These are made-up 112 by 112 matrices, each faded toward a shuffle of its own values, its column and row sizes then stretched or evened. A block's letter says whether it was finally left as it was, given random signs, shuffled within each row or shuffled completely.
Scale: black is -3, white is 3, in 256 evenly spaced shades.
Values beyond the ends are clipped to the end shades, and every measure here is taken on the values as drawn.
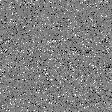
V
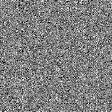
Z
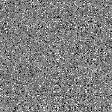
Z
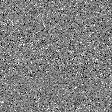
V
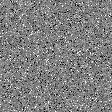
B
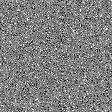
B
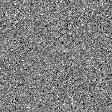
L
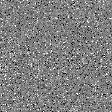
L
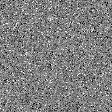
L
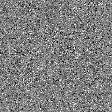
L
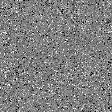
L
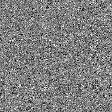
L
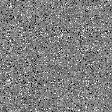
Z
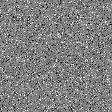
V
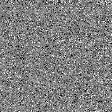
L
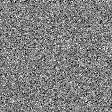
V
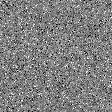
B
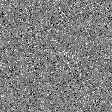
B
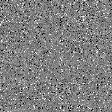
Z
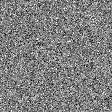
B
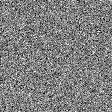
B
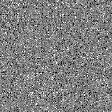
Z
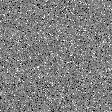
B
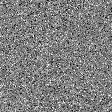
B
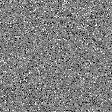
V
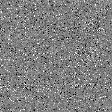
L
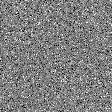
B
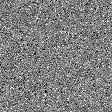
B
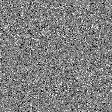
V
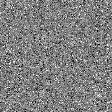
Z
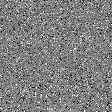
V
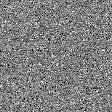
V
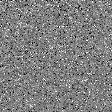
V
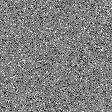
B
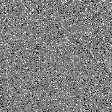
Z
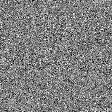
V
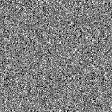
Z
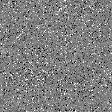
L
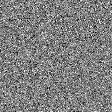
V
